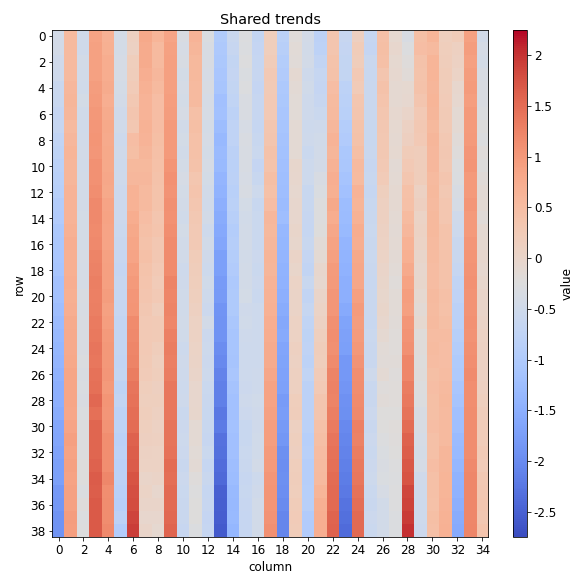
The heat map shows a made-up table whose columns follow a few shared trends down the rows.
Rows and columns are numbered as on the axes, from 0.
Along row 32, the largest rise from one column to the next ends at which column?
24
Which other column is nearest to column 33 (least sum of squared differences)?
4
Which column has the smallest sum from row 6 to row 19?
13
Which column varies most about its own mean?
28
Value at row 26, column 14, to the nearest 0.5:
-1
